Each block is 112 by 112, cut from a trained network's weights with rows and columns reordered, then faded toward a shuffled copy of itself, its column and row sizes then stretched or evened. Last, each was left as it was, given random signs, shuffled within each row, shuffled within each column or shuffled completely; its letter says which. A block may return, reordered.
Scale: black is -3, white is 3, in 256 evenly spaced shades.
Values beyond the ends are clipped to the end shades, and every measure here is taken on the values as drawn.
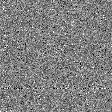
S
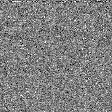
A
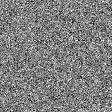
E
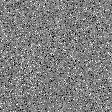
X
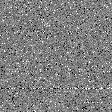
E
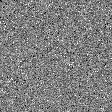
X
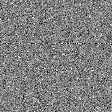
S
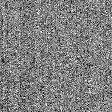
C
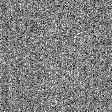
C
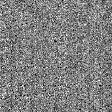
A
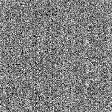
A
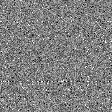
A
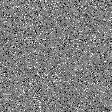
S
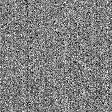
C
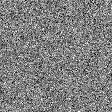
X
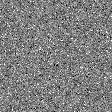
X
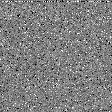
E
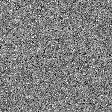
X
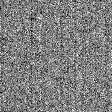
C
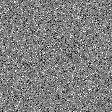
X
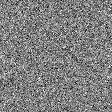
X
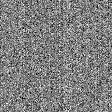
C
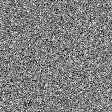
X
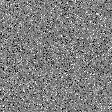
C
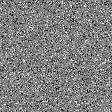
E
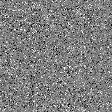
S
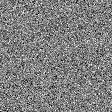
X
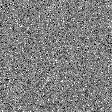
C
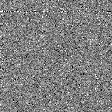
A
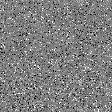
S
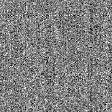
A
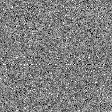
S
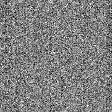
A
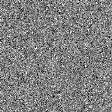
S
